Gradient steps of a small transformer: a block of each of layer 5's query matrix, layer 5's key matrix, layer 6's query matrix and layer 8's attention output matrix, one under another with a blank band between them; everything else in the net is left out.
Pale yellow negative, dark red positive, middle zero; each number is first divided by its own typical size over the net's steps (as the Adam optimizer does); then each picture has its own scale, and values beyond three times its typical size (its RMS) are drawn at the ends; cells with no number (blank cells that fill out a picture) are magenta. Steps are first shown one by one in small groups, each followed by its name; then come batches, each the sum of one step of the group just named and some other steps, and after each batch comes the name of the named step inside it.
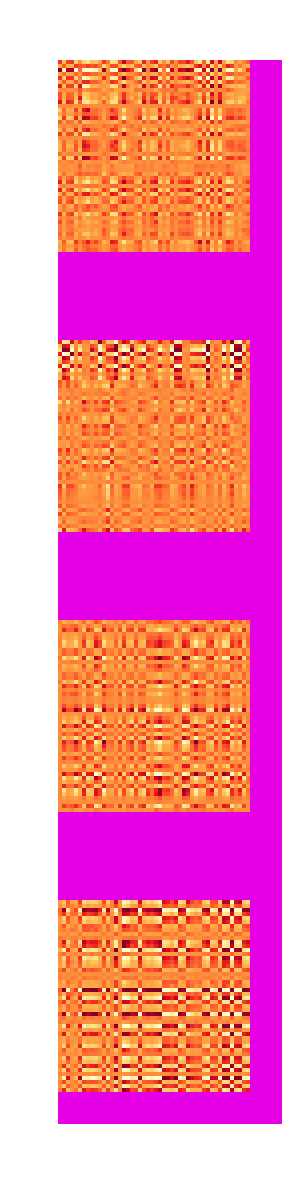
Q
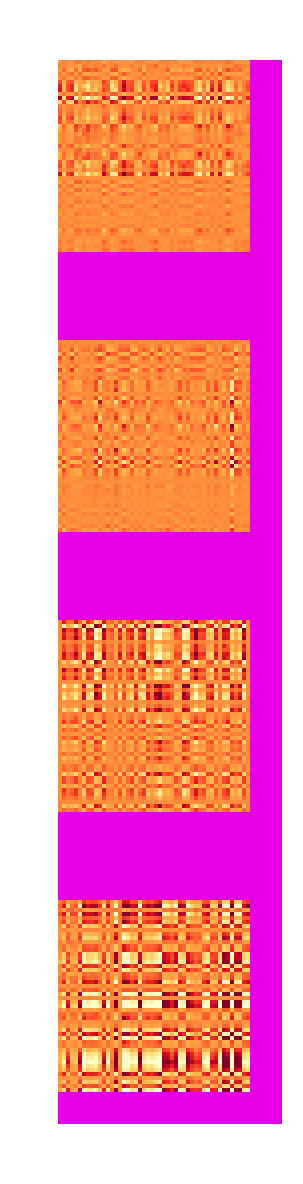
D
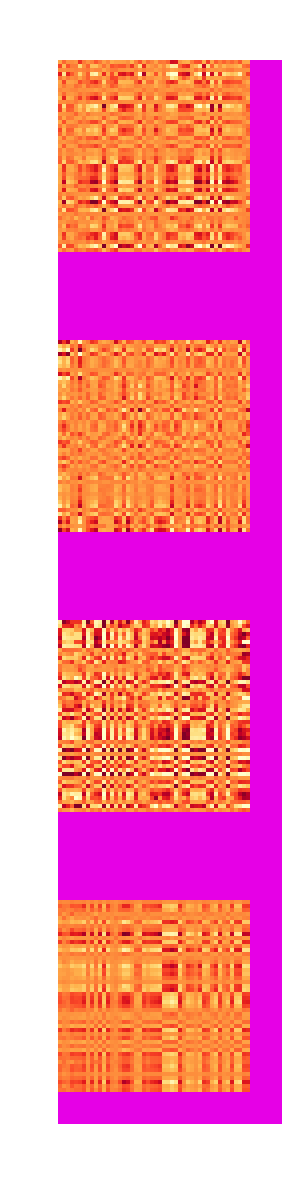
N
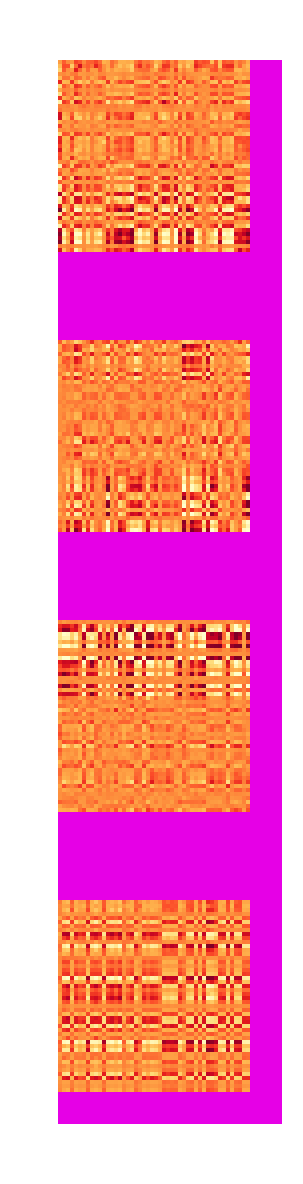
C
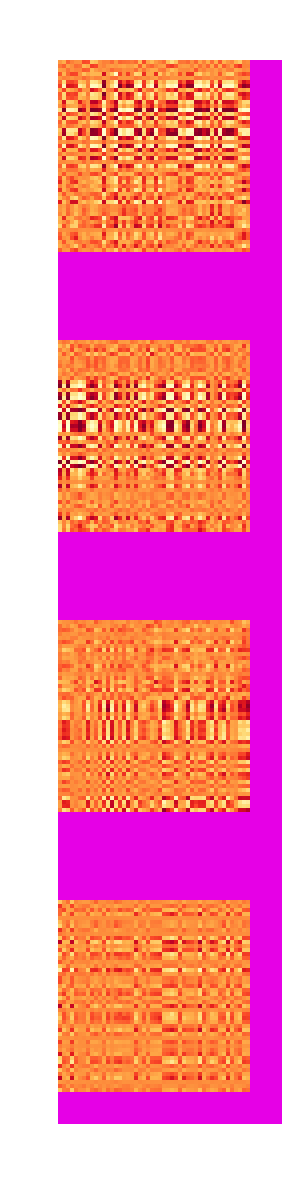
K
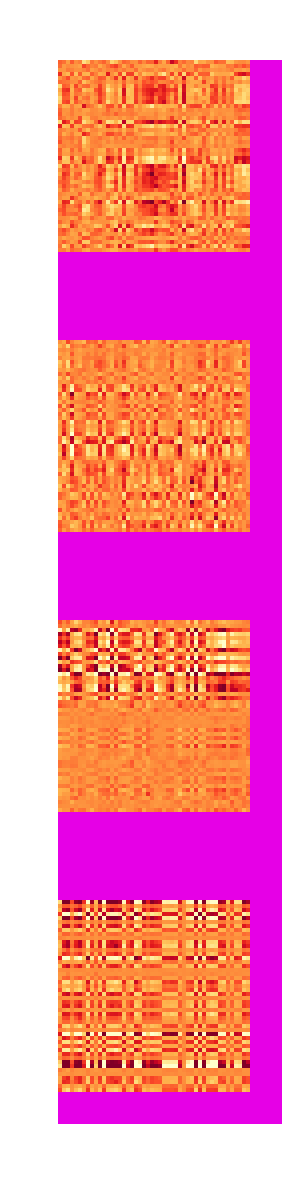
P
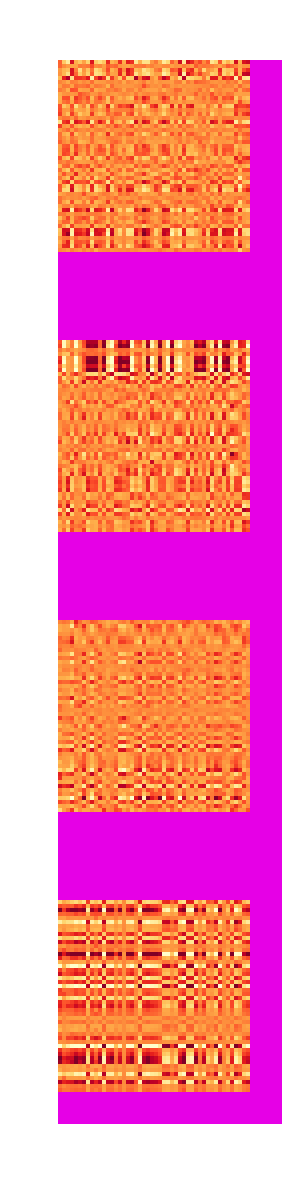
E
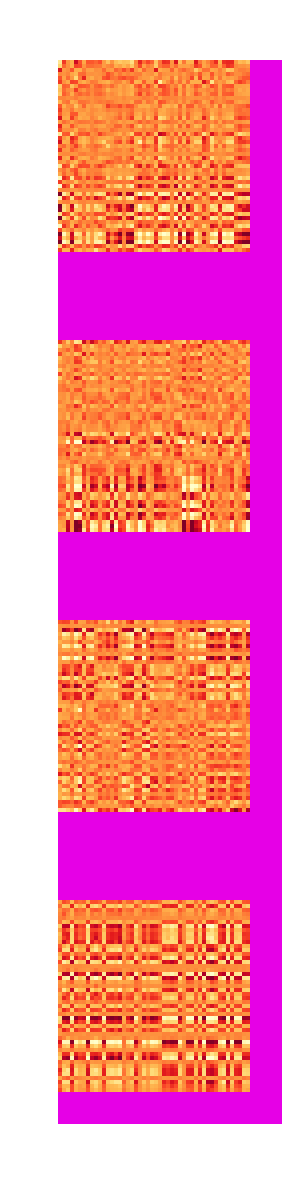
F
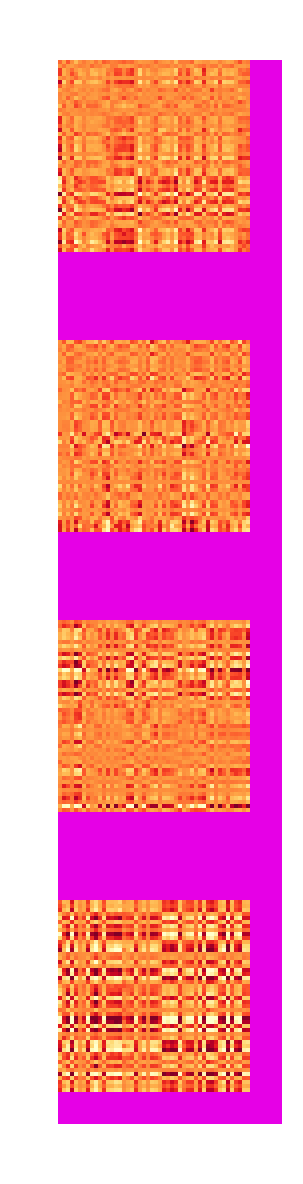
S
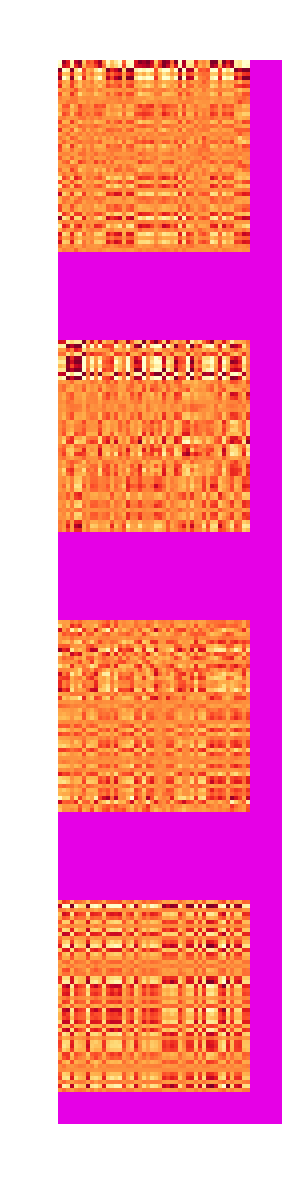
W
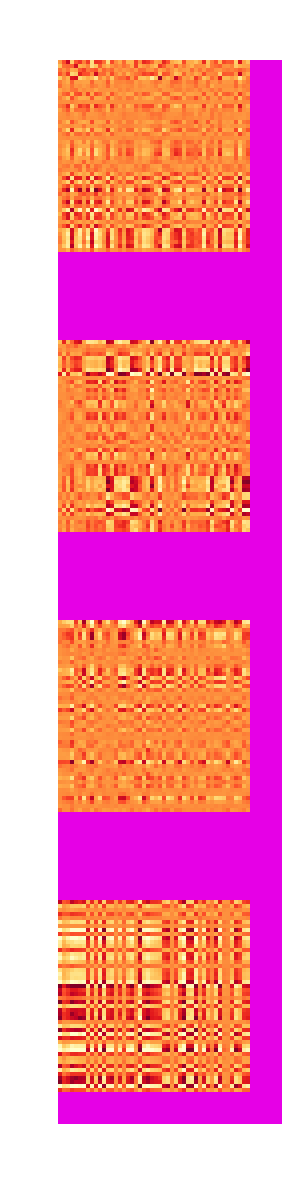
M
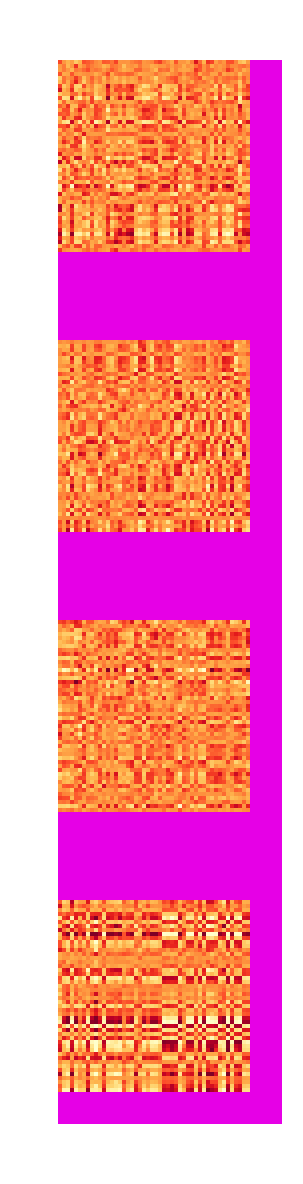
S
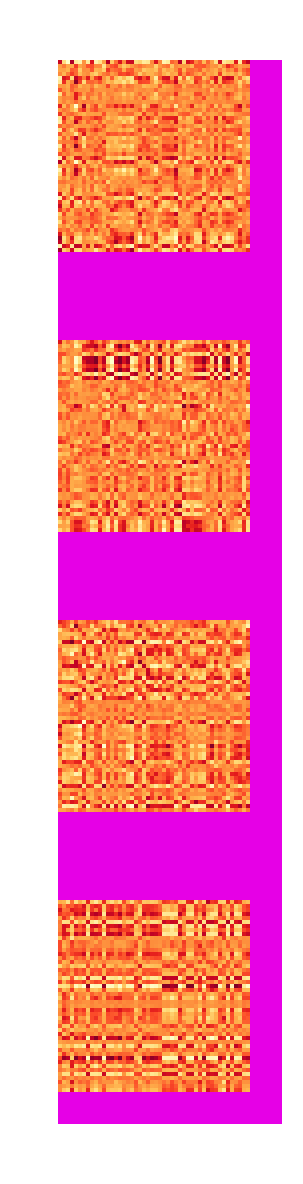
E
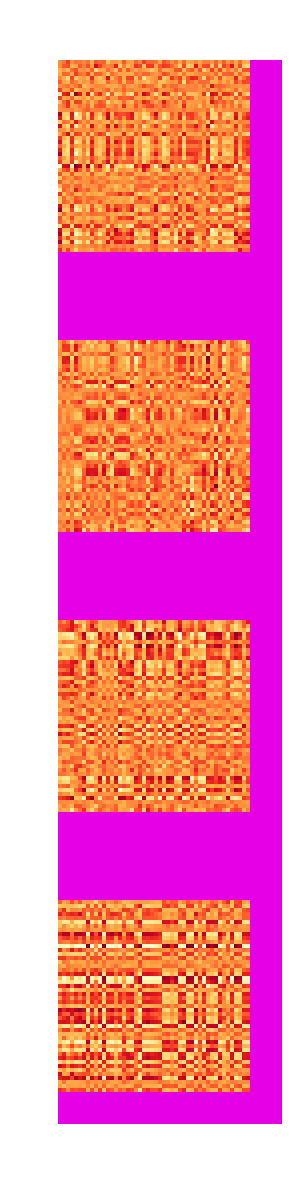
C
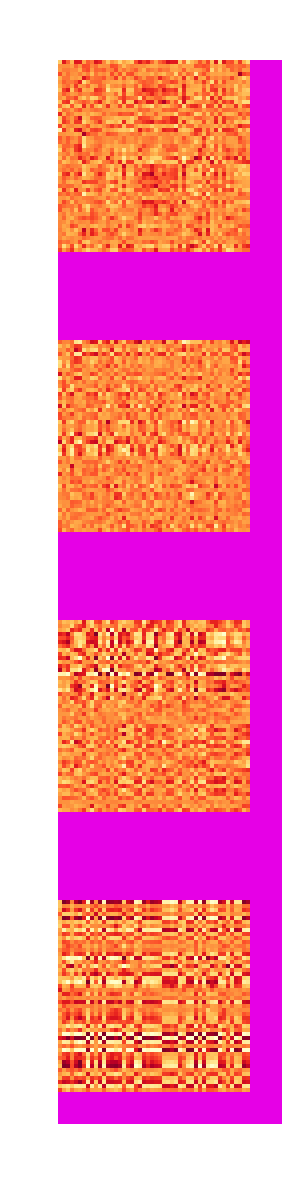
P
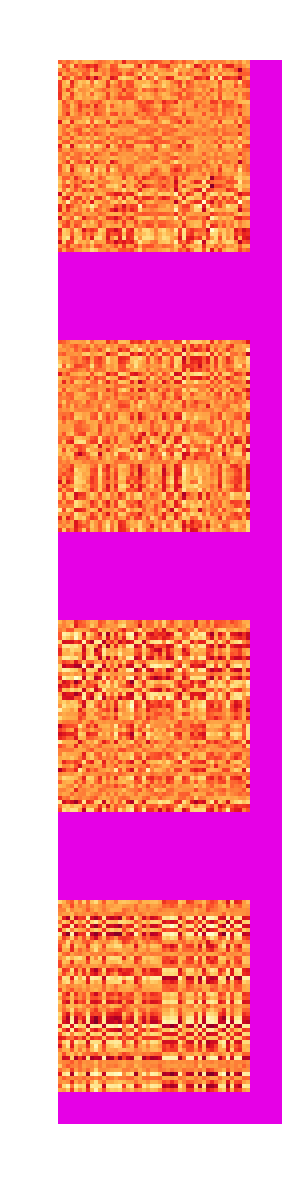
S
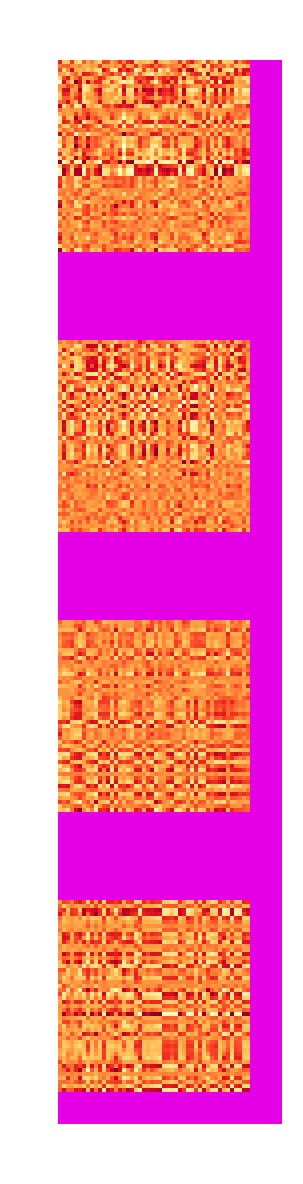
Q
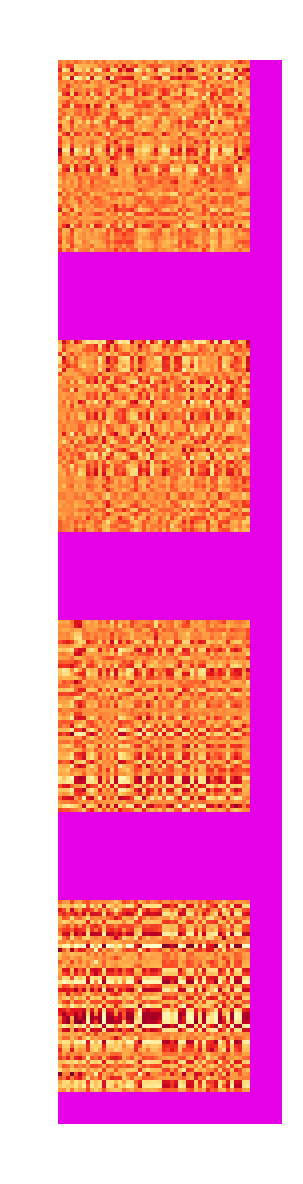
S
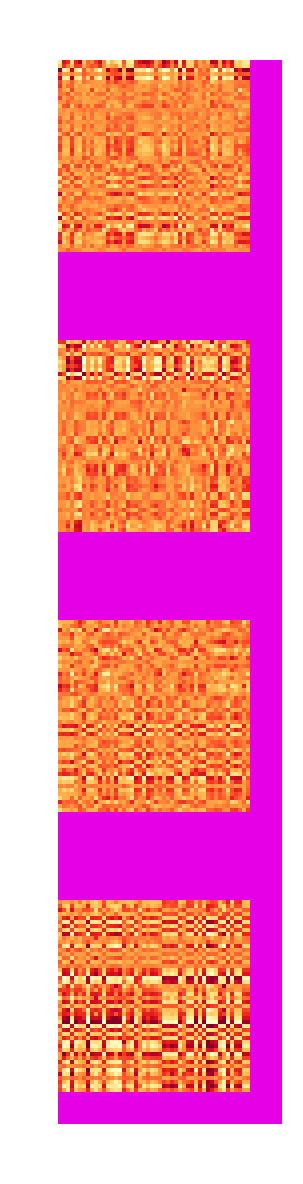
W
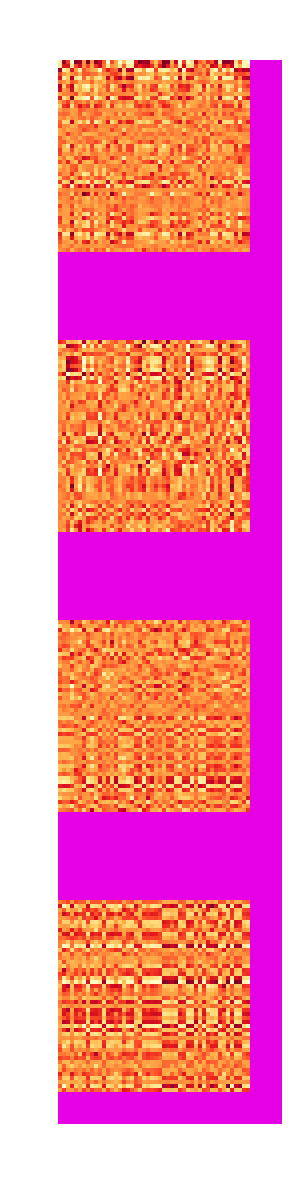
W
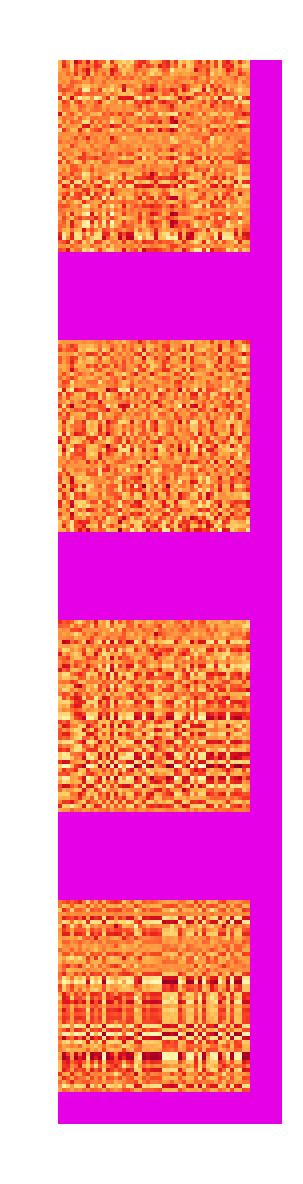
P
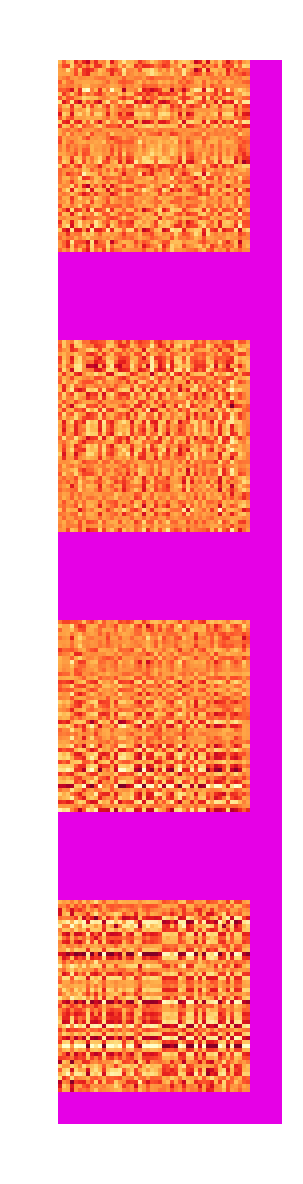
E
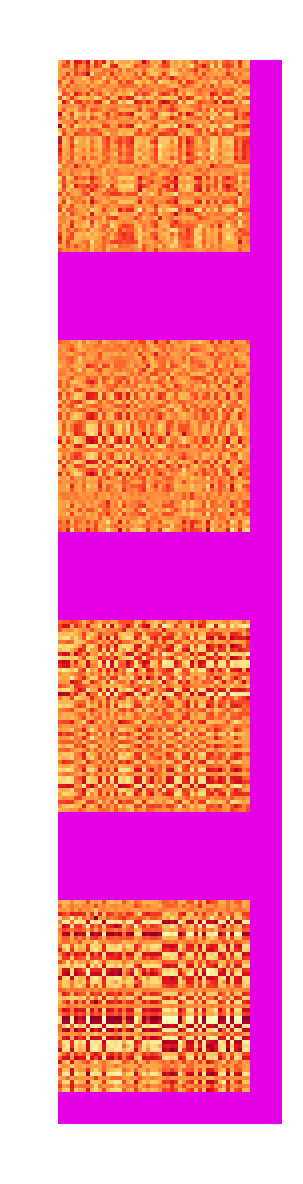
S
